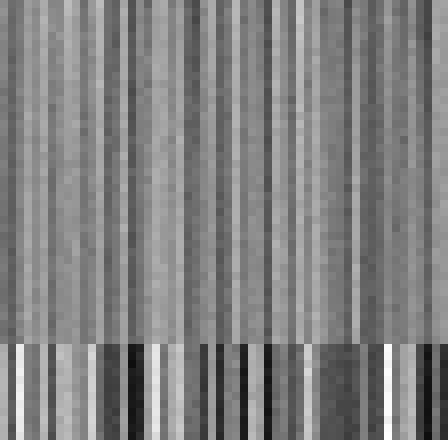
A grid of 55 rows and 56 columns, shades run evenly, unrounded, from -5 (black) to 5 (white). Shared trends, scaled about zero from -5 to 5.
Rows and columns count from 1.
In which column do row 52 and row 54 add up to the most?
49
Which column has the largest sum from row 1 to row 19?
38
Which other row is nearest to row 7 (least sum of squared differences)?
10
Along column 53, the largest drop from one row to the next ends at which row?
44
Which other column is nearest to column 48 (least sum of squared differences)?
37
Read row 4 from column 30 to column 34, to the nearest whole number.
2 0 0 0 -2
